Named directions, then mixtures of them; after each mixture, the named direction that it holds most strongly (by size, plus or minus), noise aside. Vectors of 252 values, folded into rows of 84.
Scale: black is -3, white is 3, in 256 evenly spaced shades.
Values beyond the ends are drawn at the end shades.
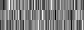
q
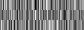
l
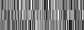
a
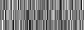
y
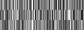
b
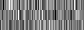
q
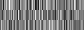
l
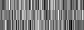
a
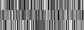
a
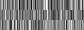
a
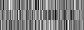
l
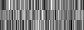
q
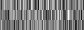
a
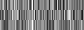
b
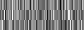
y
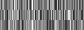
b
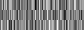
l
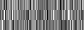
y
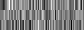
q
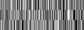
b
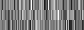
a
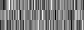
q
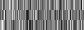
y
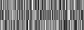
l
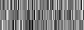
b
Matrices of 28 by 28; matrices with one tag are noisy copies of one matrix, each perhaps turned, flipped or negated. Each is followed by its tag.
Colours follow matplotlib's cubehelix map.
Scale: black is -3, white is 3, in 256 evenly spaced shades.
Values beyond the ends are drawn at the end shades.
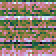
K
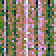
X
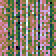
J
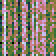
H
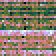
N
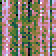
X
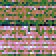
N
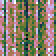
X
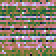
J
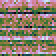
K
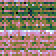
N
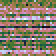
J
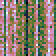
X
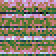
K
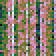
K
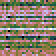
J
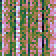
K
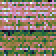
N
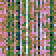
J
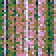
X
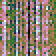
J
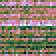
N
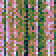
X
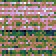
N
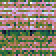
N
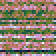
H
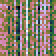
J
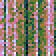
X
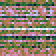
J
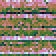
K
